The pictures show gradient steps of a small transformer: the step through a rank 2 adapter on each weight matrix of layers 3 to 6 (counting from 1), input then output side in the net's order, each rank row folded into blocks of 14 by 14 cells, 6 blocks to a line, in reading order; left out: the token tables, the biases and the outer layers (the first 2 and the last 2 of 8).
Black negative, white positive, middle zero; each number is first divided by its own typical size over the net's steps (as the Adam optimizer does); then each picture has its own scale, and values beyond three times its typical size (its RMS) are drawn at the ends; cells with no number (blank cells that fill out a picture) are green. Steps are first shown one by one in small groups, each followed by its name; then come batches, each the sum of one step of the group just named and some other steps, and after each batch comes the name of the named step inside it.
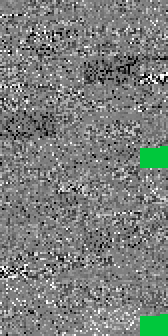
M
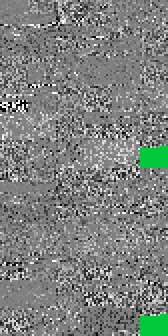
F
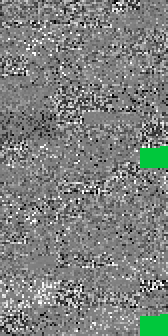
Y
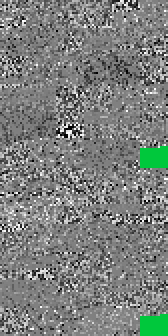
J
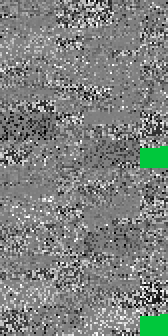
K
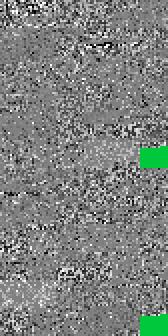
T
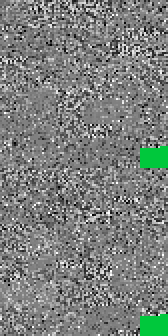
T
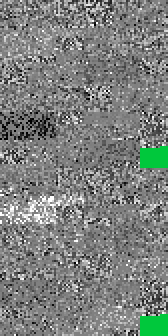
K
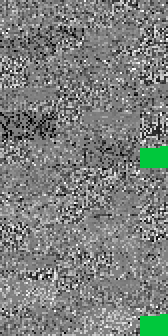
J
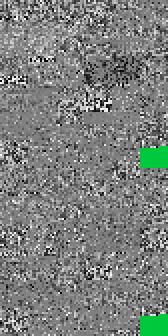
T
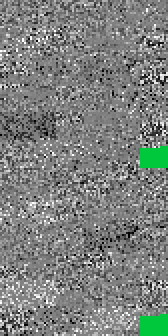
M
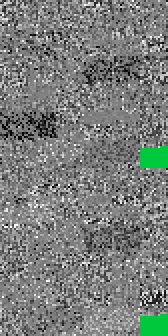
M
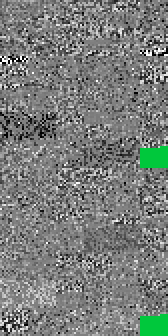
Y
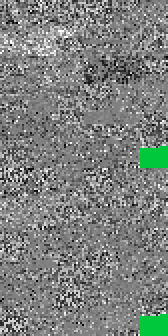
T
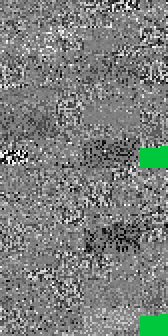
J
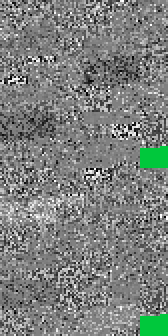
J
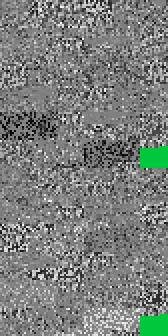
K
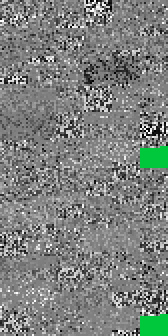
J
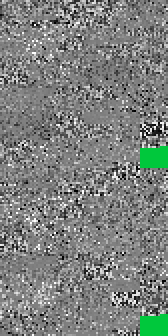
Y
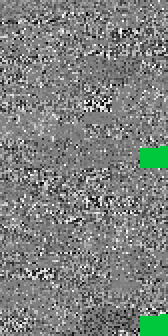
F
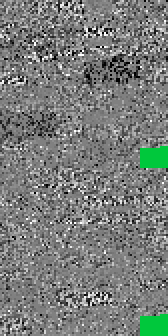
Y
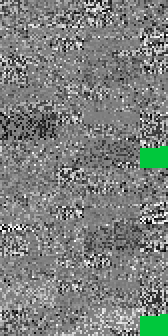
K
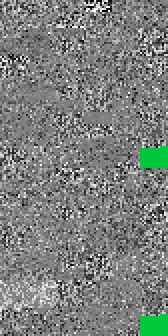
T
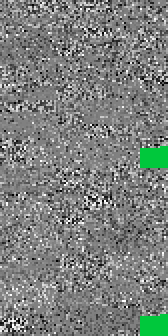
T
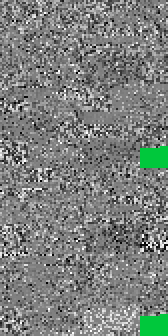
T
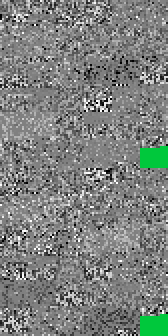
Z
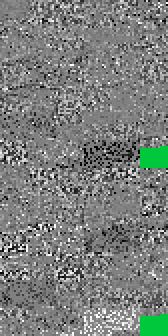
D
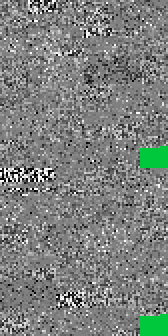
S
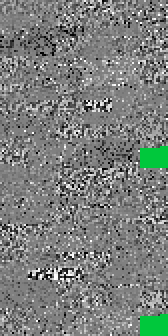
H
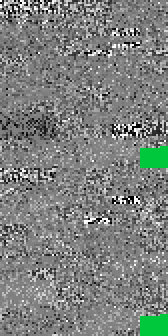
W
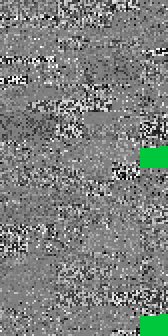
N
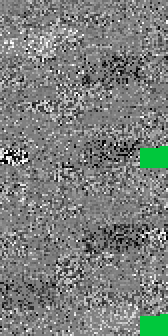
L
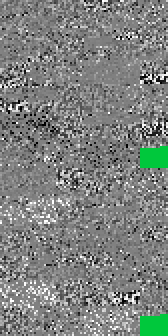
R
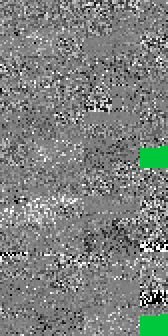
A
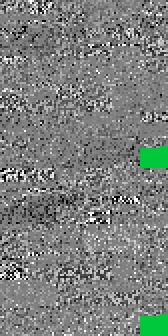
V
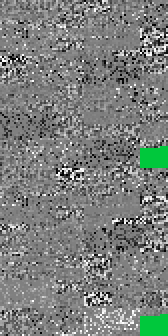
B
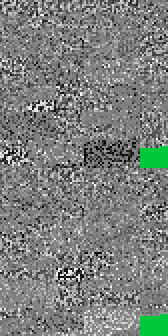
D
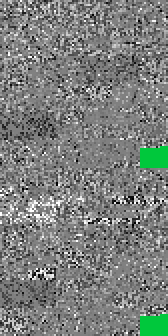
W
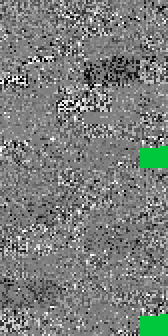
Z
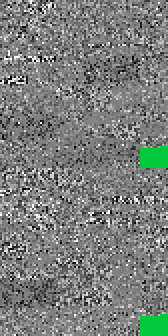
V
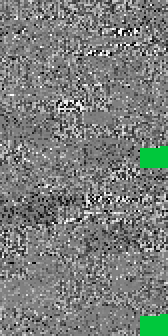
N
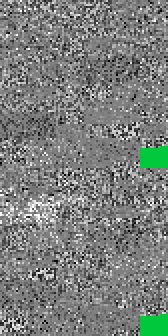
W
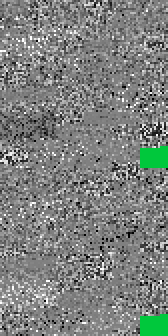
N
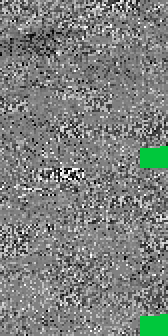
D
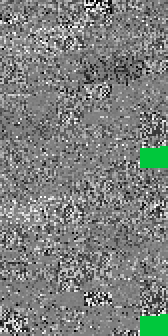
Z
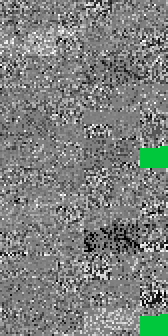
A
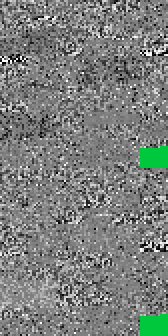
B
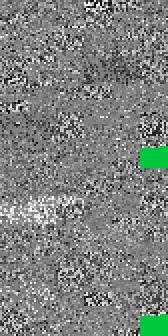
R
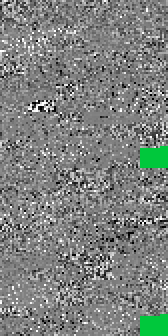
Z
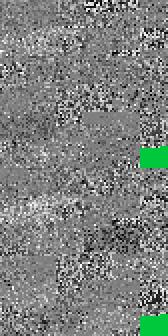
A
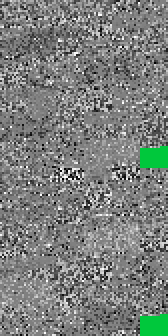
N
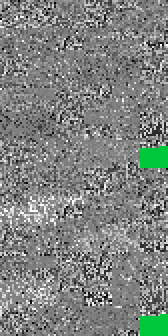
Z
